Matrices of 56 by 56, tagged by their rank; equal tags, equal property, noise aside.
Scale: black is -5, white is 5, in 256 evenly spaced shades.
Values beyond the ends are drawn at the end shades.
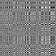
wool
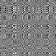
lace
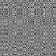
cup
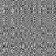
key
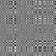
wool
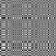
wool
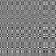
wool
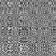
key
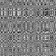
lace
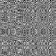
key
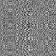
key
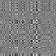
lace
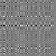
lace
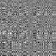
key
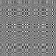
wool
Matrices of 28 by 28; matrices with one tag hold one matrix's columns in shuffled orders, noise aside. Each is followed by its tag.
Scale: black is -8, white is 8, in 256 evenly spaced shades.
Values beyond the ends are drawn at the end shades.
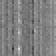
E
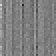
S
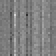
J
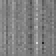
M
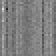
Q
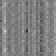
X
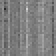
Q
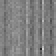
E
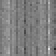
E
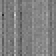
J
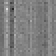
Q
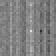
X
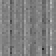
E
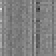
Q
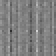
X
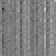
Q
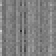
X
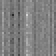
J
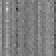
Q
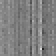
E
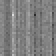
J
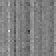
X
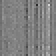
S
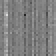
J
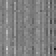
E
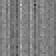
S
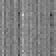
J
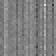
S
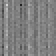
S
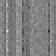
X
